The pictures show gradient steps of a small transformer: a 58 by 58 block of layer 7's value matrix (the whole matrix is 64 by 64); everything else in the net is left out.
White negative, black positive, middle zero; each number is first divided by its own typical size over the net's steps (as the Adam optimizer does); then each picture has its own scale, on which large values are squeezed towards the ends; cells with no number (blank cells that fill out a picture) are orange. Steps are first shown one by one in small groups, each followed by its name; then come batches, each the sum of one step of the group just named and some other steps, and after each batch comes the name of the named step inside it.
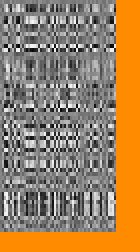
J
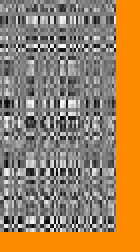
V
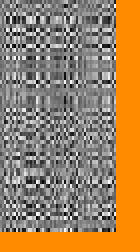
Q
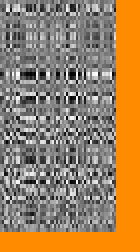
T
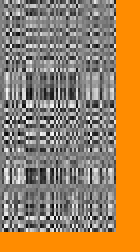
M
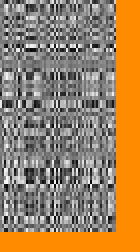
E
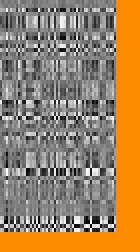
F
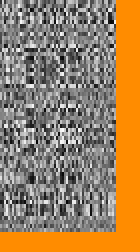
J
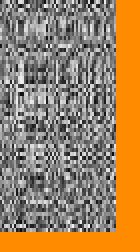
V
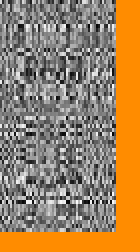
T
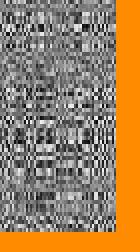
M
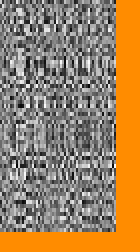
Q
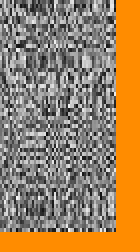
J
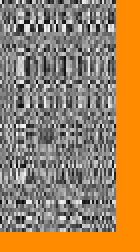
Q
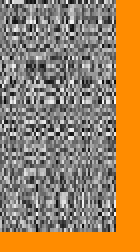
Q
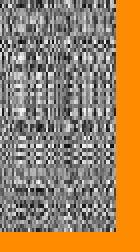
Q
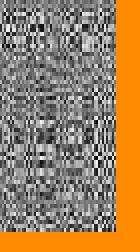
Q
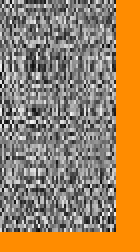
Q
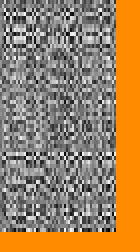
Q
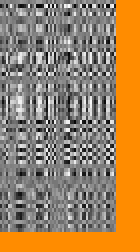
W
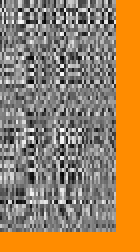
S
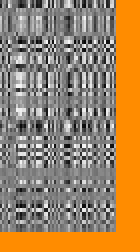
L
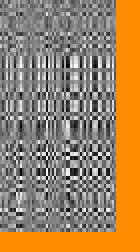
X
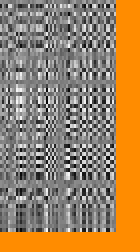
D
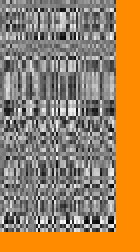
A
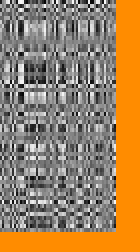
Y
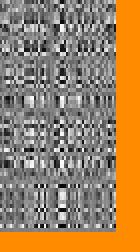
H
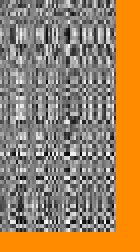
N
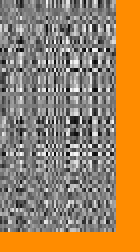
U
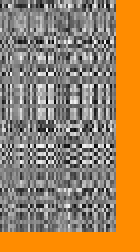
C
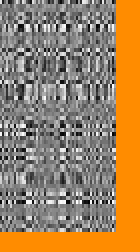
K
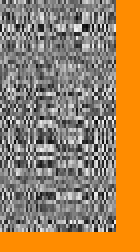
A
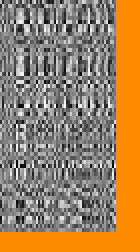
C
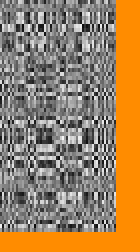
S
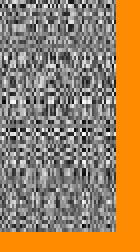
W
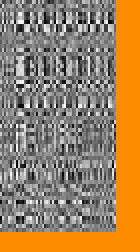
S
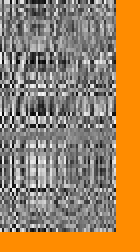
Y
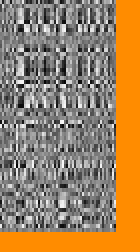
H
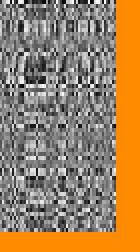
Y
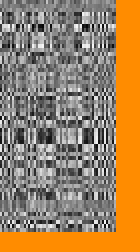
U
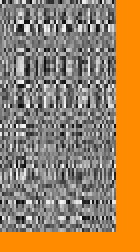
K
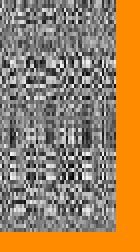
S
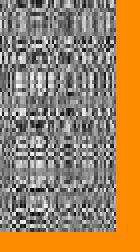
L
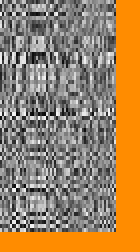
X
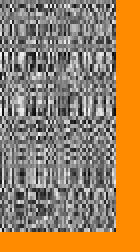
W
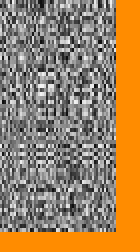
C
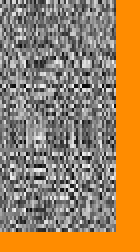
N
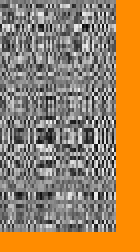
W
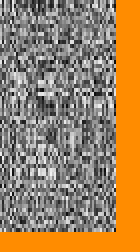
N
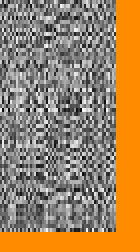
D
